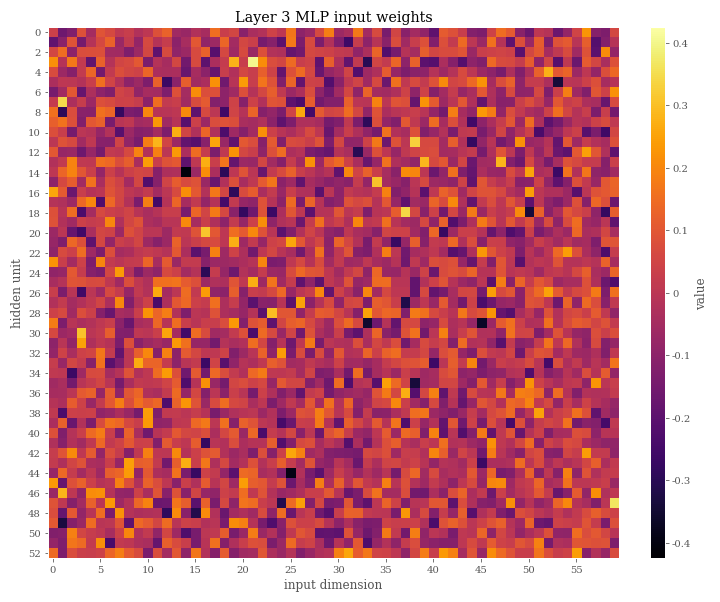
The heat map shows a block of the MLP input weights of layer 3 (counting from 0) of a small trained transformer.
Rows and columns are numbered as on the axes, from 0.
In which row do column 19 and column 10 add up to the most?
49
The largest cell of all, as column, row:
21, 3
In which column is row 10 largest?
13
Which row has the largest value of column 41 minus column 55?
16
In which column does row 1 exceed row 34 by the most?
2
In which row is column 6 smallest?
51
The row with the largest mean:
52
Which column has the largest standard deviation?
14
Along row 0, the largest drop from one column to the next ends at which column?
57
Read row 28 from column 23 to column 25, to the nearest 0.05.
0.3 0.1 0.1
